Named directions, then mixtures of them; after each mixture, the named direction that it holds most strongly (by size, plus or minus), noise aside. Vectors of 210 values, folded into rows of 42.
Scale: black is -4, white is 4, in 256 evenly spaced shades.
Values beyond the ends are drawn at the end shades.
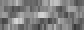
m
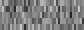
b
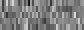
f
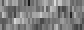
m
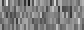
f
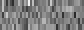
f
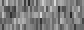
b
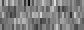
f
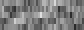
m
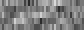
m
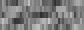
m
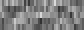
m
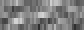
m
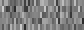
b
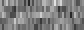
m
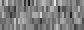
b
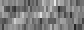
m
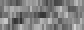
m
